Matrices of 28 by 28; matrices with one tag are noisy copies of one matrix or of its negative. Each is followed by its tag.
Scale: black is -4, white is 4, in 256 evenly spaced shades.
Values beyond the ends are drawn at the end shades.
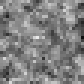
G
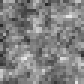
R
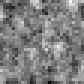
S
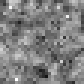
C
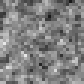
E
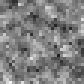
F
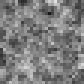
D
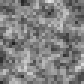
D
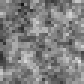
R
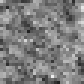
G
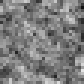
G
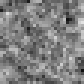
G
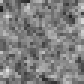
G
